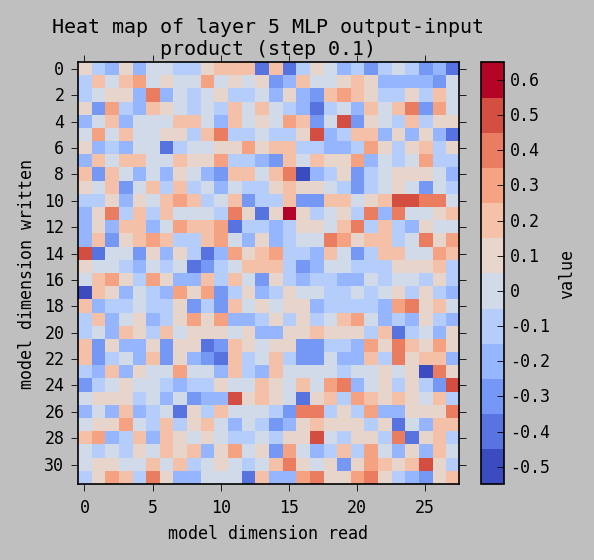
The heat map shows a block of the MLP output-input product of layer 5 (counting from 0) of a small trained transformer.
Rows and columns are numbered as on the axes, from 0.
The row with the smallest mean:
0
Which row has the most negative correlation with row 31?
8
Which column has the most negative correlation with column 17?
24
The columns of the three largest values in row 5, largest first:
17, 10, 1
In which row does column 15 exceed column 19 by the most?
30
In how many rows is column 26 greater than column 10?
20
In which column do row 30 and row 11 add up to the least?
13
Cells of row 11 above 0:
14
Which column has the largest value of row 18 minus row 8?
16
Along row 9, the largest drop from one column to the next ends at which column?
3
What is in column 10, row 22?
-0.4
